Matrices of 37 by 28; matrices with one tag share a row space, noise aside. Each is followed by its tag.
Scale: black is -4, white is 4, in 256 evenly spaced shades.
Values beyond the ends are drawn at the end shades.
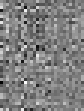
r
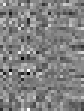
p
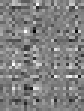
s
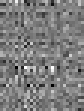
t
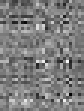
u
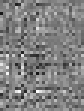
r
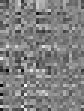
r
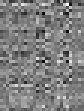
u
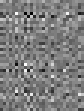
t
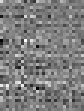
r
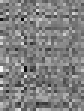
r
